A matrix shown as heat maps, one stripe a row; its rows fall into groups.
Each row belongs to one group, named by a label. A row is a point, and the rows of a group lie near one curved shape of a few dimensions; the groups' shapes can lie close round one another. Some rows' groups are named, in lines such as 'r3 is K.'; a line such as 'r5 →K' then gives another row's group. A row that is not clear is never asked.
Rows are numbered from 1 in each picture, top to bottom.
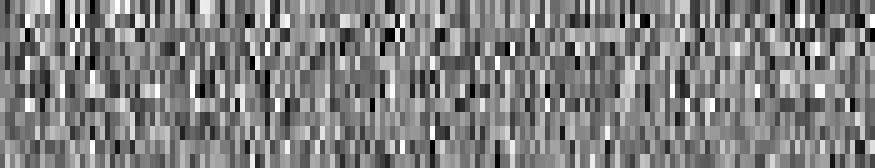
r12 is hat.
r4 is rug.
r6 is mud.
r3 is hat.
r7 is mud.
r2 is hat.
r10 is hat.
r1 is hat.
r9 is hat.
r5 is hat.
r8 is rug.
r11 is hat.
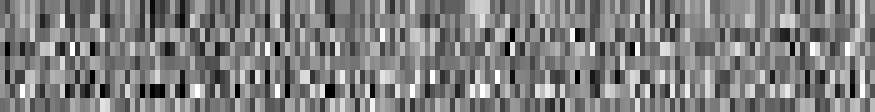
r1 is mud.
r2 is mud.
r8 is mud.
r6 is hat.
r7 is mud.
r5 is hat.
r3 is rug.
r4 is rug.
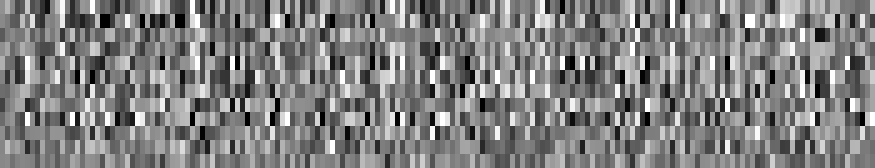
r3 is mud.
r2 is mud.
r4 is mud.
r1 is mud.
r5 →rug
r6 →hat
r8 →rug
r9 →hat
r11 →rug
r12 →hat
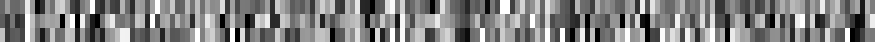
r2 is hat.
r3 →rug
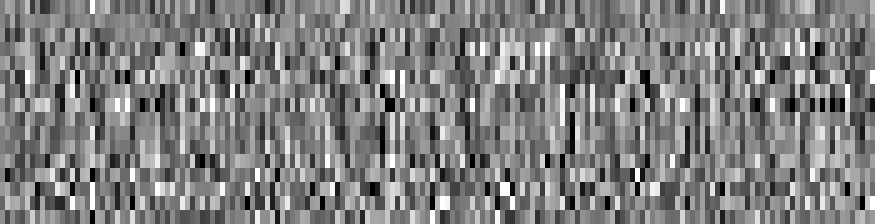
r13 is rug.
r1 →mud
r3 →rug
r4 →mud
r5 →rug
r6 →hat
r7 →rug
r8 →hat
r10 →rug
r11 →rug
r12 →mud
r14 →rug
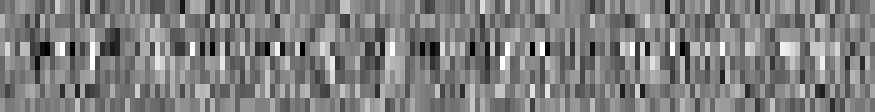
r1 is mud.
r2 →rug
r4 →mud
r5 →rug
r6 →rug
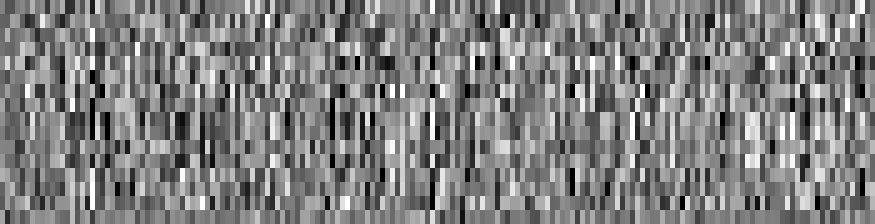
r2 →rug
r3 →rug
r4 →mud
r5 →hat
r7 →rug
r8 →rug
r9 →mud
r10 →mud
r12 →mud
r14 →hat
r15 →mud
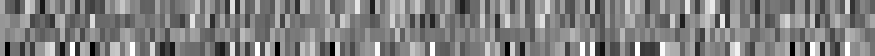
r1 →rug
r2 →mud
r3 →hat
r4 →rug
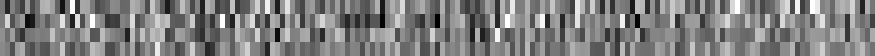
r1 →rug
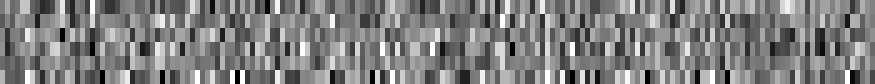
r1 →mud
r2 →rug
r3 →hat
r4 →rug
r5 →rug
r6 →rug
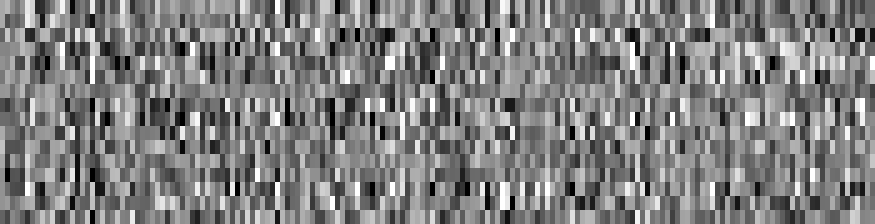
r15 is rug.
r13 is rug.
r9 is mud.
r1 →rug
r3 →hat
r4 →mud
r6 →mud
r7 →hat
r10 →rug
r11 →hat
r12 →hat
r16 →rug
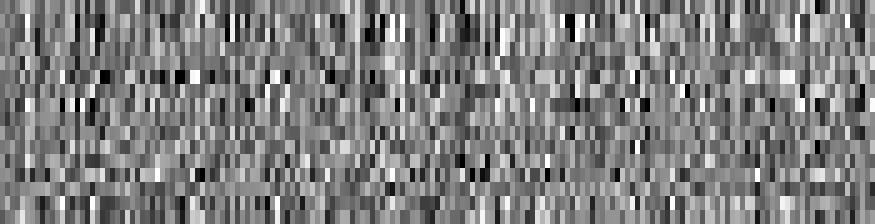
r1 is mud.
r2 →rug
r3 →rug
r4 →rug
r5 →hat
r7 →rug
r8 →hat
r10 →rug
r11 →mud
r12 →rug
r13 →mud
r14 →hat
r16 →mud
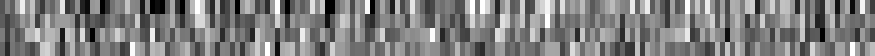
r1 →mud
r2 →mud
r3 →hat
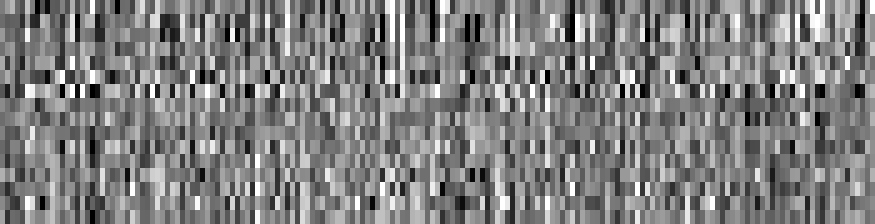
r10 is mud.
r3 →rug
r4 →hat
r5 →rug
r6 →mud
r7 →hat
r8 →rug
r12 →rug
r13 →mud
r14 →rug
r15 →rug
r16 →rug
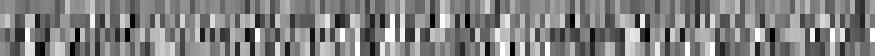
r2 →rug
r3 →hat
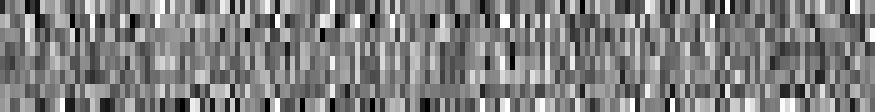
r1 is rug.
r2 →rug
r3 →hat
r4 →rug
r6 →mud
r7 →rug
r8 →mud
